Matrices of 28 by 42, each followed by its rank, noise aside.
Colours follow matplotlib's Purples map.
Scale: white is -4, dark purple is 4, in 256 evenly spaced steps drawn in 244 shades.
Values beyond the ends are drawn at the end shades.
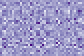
four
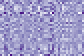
four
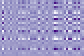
one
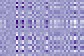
one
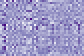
four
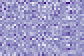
four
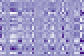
two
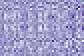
four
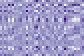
two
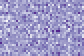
six
